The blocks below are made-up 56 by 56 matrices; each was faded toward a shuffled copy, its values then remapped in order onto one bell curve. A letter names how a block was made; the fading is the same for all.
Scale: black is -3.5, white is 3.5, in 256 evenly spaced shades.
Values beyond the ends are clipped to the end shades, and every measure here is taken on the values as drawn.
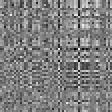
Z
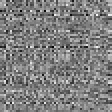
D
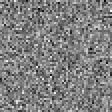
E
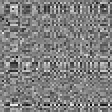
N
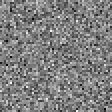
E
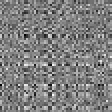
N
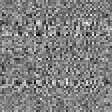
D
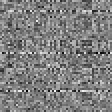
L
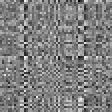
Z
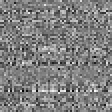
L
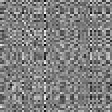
Z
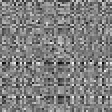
N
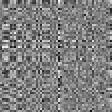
Z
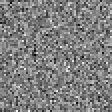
E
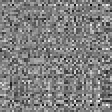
D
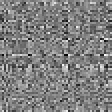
D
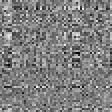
D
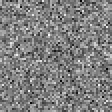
E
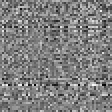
L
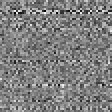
L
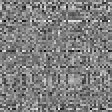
L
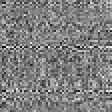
D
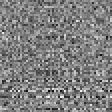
L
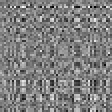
N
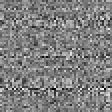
L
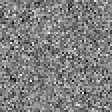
E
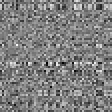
D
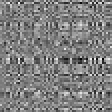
N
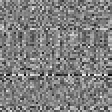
D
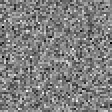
E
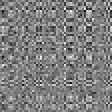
Z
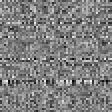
D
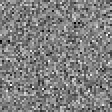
E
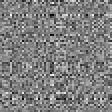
D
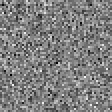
E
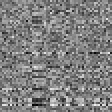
L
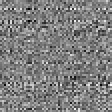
L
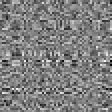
D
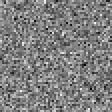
E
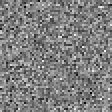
E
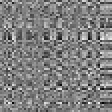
N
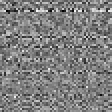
D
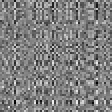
Z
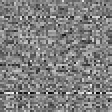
L
